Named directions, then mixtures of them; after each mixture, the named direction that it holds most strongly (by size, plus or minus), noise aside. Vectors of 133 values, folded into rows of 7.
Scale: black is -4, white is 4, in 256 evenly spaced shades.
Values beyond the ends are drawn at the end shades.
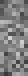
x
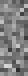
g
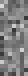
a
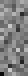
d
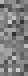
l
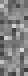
a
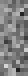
g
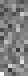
d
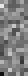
a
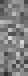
x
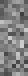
x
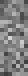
x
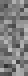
g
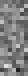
g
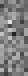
l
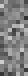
a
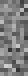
g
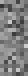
l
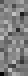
d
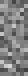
g
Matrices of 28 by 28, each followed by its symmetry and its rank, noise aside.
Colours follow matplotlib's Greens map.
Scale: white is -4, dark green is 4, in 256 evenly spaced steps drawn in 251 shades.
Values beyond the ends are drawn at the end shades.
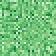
symmetric, rank six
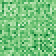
symmetric, rank six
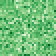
no symmetry, rank six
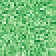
antisymmetric, rank six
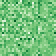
no symmetry, rank five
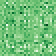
no symmetry, rank four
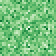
symmetric, rank six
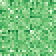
symmetric, rank four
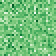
antisymmetric, rank six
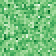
antisymmetric, rank six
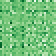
no symmetry, rank four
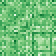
symmetric, rank five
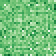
symmetric, rank six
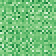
antisymmetric, rank four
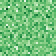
antisymmetric, rank six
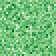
symmetric, rank six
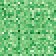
no symmetry, rank four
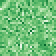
symmetric, rank six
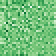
antisymmetric, rank six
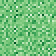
symmetric, rank four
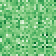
no symmetry, rank five
